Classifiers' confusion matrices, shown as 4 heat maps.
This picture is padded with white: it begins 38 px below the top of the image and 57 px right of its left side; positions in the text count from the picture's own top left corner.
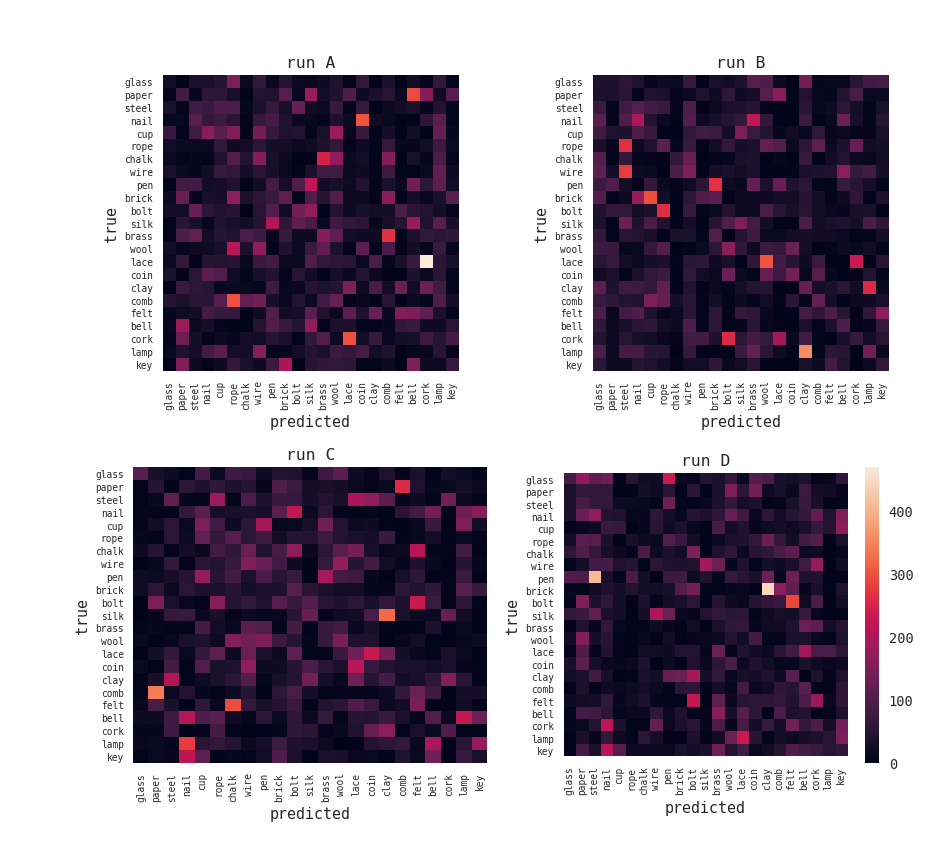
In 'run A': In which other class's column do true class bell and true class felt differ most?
paper
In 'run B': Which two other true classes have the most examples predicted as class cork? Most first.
lace, rope
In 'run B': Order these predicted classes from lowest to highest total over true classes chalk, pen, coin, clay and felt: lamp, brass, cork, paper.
cork, paper, brass, lamp
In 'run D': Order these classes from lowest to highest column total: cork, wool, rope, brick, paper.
rope, brick, wool, cork, paper
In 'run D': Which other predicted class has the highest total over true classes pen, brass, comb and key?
steel
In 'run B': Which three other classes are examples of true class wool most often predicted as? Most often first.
bolt, coin, rope
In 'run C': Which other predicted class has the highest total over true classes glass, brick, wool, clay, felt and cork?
chalk
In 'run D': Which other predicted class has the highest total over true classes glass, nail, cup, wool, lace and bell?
paper
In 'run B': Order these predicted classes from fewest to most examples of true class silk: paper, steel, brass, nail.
paper, nail, brass, steel
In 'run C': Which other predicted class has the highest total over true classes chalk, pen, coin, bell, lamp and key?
nail
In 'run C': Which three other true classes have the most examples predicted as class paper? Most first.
comb, bolt, felt
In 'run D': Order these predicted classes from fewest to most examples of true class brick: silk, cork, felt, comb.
silk, cork, felt, comb
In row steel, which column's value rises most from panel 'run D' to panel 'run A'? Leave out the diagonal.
bolt
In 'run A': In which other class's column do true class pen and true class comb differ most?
rope
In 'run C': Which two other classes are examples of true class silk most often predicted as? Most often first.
clay, cork
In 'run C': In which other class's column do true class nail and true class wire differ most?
bolt
